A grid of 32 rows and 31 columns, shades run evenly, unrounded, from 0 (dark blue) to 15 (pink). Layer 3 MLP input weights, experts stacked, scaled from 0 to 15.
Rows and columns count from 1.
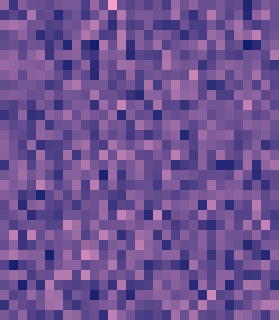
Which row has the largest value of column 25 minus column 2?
27
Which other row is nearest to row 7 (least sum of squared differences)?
8
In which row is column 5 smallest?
20
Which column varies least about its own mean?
25
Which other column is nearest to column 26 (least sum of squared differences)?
1
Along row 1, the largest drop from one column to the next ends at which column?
14
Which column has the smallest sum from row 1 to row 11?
7
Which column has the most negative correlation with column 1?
30
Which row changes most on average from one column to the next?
29
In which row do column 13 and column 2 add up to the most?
24
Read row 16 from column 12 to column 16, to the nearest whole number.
11 6 11 9 5
